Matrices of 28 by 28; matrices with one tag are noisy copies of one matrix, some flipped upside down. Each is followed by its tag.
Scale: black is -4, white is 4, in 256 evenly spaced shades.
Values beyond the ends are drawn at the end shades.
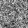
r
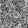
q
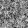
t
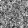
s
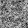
q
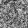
r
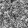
t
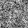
q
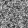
s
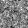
t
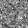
r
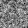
r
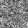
s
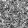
t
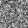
r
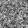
r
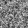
s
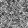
s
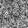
t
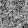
q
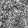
q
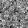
t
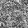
q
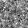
t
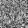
r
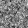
s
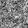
q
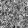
s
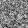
r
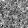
t
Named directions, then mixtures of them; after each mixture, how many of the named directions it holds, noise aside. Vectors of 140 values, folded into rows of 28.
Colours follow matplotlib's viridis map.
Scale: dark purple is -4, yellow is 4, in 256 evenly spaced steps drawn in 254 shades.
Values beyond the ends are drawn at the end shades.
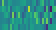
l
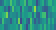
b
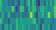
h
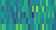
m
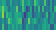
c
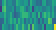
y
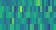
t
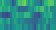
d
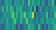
one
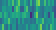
one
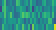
one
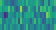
four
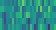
two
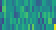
one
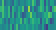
two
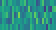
two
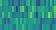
one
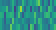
one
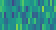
four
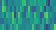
four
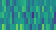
three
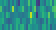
two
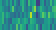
two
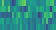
two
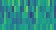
four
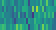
one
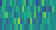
three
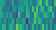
two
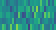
three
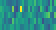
two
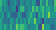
two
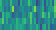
two
